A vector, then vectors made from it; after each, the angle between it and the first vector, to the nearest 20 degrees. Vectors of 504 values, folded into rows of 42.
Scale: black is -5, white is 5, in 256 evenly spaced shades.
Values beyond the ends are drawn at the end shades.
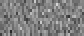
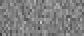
40 degrees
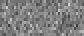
80 degrees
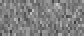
40 degrees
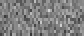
40 degrees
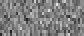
20 degrees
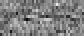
40 degrees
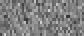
40 degrees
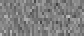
160 degrees
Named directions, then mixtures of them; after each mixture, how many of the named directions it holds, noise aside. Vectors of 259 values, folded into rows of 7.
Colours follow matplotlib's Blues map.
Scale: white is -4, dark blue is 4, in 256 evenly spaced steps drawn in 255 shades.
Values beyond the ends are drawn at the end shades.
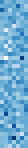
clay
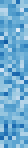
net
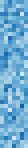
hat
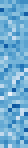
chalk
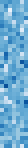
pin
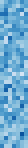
two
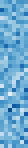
one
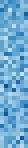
four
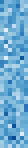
two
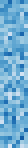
three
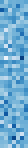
one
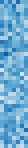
four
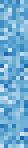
four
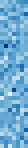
one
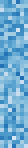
two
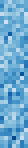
two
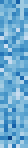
three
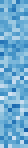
two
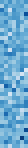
four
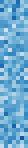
four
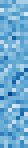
one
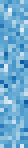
one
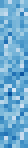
three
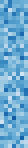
two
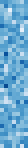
one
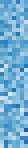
three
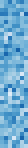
two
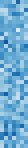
one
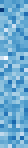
two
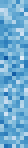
four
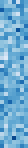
four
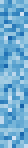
one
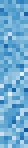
two
